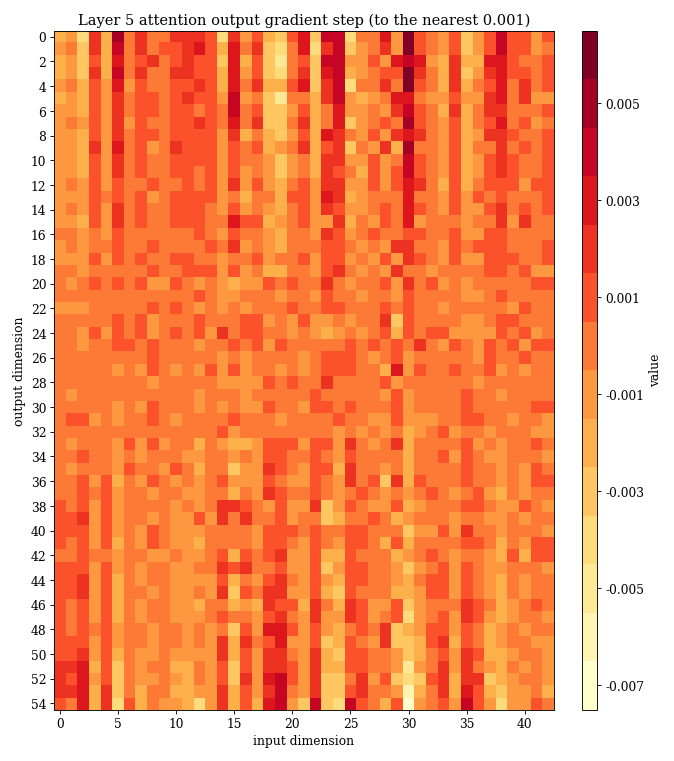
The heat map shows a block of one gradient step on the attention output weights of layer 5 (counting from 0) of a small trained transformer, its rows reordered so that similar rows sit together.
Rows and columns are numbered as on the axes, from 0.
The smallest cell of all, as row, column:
54, 30
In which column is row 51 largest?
2
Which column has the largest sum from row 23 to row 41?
25
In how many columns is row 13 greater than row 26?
17
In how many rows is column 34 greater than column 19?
23
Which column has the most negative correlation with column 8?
32
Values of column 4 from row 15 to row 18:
-0.001 -0.001 0 -0.001
